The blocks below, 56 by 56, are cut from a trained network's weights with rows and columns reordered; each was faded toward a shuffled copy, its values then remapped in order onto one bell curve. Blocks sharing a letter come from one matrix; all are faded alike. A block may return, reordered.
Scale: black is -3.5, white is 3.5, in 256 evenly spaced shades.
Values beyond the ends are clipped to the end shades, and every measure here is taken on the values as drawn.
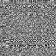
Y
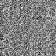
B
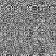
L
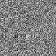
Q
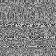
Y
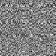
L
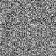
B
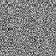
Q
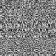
L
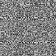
Y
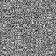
B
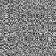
L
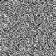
Q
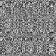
L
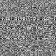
Y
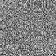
B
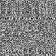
L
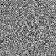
Q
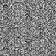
B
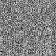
B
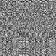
L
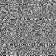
Y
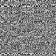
Y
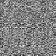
L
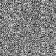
B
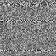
Y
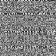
Y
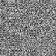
Q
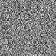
Q
